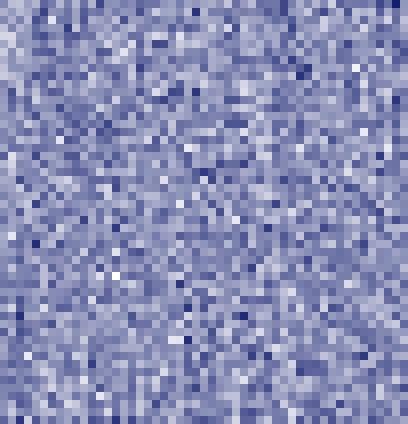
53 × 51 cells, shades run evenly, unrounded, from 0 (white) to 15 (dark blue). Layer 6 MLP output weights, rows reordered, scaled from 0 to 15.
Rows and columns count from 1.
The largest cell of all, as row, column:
1, 50
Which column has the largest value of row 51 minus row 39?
20
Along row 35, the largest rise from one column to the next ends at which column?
16
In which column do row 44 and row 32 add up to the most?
32
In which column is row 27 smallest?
37
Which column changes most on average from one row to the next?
31
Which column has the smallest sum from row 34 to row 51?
36
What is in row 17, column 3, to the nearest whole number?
9
